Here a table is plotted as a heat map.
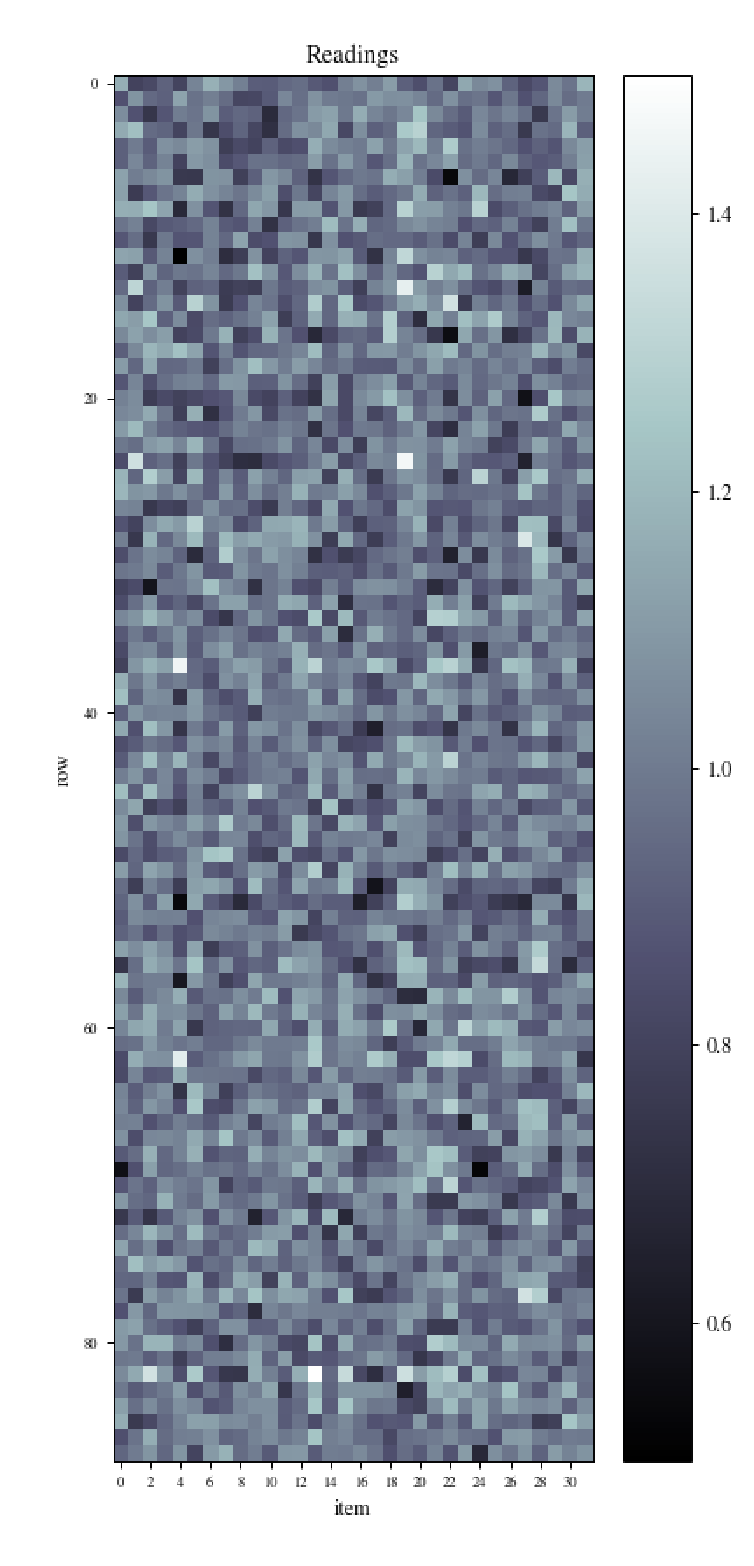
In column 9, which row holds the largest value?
45
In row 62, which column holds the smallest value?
31
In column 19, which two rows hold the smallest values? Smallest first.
83, 58
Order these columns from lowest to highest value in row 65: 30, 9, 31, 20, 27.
30, 20, 31, 9, 27
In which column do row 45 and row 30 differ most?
13
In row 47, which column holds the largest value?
7
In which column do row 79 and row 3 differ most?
20
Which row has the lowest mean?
52
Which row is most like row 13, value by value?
24
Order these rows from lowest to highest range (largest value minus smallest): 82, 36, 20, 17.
17, 36, 20, 82
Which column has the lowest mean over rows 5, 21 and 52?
4
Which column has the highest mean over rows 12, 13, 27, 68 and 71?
19
